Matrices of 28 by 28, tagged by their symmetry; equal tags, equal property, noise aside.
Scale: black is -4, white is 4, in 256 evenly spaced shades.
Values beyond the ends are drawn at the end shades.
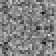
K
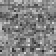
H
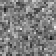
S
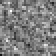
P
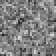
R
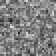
S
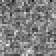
S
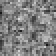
K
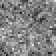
P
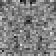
H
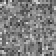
S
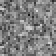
K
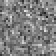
P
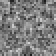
H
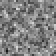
R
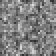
K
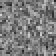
K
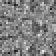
K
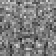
H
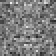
H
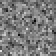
P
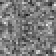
K
